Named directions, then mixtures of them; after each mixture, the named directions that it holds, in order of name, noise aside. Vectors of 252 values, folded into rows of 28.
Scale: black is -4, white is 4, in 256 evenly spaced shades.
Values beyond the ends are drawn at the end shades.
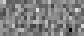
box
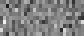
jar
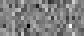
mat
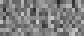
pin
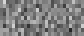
box, mat.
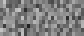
box, jar, mat.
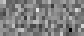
box.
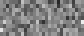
jar, mat, pin.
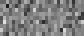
jar.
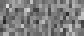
box, jar.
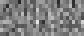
box, jar, pin.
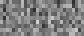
pin.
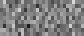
box, mat.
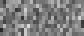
box, jar, mat.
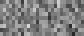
mat, pin.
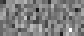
box.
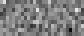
box.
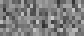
pin.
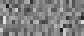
jar.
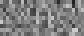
pin.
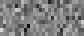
jar, mat.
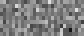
box, jar, mat.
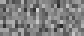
box, mat, pin.
